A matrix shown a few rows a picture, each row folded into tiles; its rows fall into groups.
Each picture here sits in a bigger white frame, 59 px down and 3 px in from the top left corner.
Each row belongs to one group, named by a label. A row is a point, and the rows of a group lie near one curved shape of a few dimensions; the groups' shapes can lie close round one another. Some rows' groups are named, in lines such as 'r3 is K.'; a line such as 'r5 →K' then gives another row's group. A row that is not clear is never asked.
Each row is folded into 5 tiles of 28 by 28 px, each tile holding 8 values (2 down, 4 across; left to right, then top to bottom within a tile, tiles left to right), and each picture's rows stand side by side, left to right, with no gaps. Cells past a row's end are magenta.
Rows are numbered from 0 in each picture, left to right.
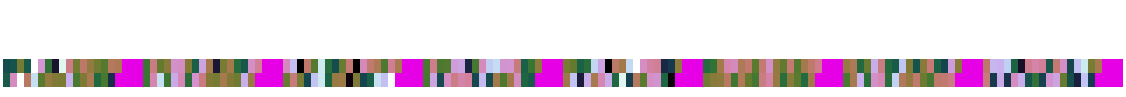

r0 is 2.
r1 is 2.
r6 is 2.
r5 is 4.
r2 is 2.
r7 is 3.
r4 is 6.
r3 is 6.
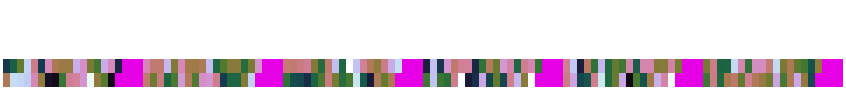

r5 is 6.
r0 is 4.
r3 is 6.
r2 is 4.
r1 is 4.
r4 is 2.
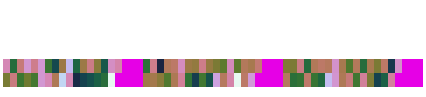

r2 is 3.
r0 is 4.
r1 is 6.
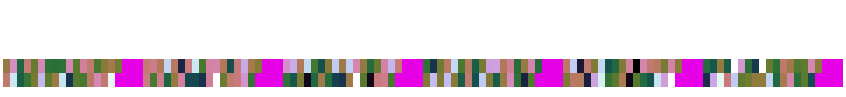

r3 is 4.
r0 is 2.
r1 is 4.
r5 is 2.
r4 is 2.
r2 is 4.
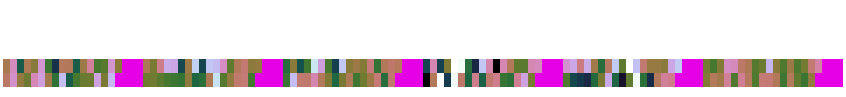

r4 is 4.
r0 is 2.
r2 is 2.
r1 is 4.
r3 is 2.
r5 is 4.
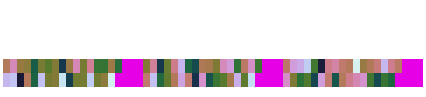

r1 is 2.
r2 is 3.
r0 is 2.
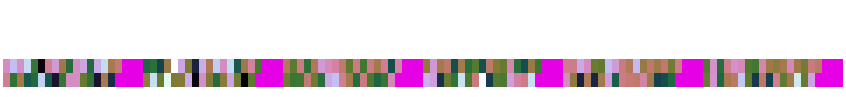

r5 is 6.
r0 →3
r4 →3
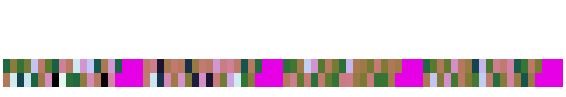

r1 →6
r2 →4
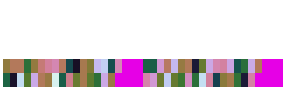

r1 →4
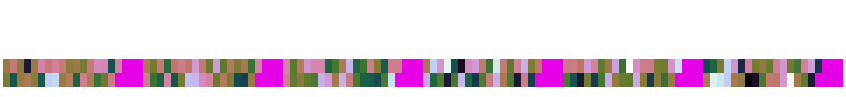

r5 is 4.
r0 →3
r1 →3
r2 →4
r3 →3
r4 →4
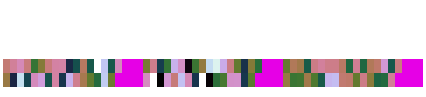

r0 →3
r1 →6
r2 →3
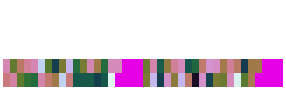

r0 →4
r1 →6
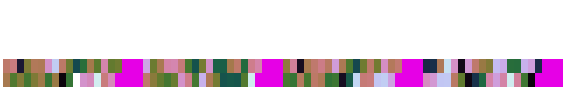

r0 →6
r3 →4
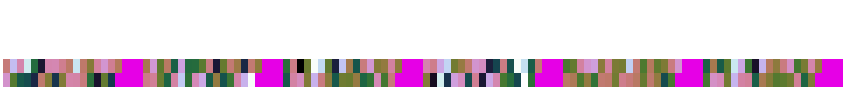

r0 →3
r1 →2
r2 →2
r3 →3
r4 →4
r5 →2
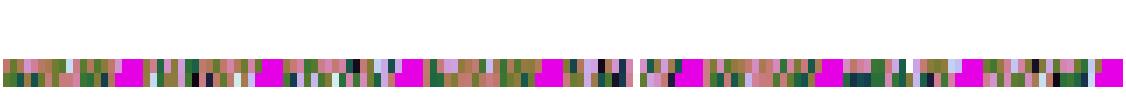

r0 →4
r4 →4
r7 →4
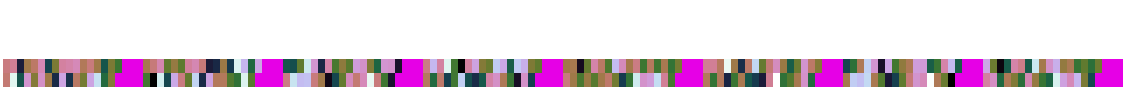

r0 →6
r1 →3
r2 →4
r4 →6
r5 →4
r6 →4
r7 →6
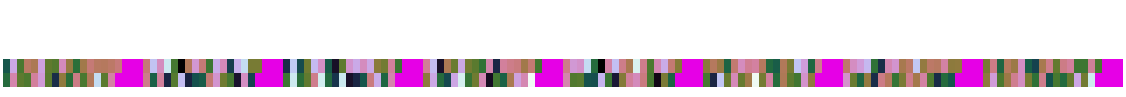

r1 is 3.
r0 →6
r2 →6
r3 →2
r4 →3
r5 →3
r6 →3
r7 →2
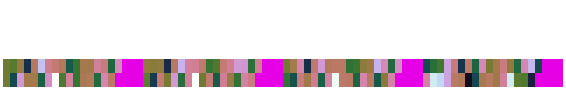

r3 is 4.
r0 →3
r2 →3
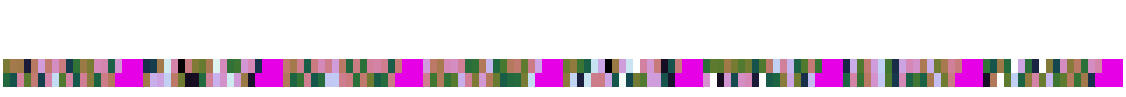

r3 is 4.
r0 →3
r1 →4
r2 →3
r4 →6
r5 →2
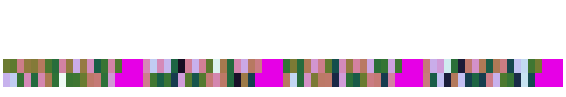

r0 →2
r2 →2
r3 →3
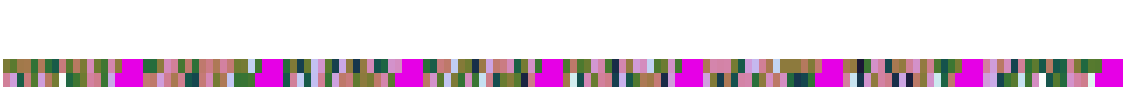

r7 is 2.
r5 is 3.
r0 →2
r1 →4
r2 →2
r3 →4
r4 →2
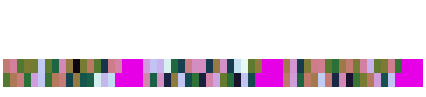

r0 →2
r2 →2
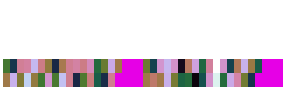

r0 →4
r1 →4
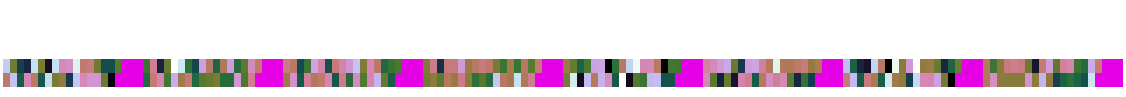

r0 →6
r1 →2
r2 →6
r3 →6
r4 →6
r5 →3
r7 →4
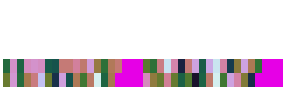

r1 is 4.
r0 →6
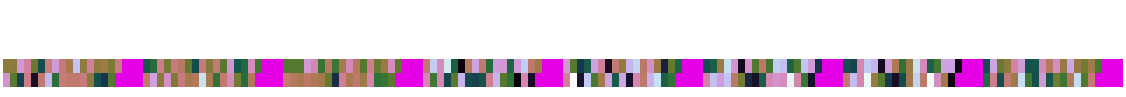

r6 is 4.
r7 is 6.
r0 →3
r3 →3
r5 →4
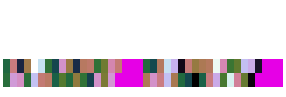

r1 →4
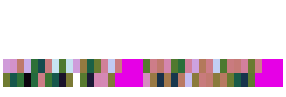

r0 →4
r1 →3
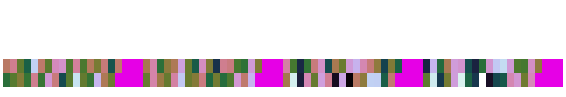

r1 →2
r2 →6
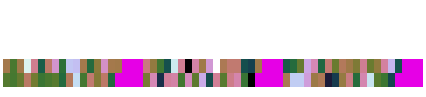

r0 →4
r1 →6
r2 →4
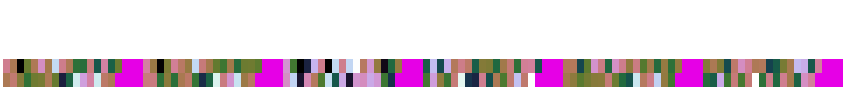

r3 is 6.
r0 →6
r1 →6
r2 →6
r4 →6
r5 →3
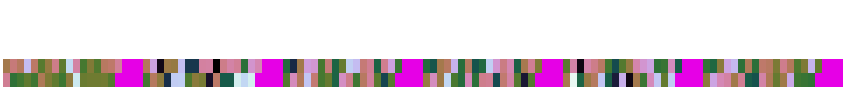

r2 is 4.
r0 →4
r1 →2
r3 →4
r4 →6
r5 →4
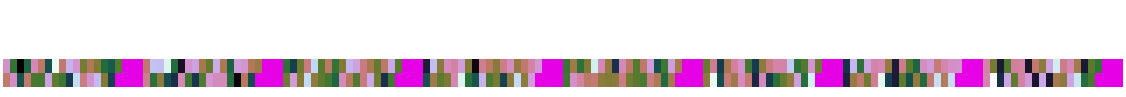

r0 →6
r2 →4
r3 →6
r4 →2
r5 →2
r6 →6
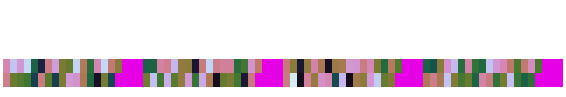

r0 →3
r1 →4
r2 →6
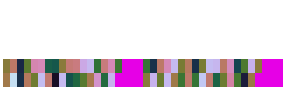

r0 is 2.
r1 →4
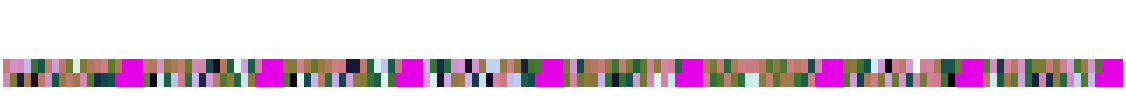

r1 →3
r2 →3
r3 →6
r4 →6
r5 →3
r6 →6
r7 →6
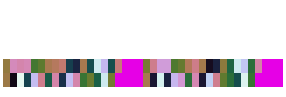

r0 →3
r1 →3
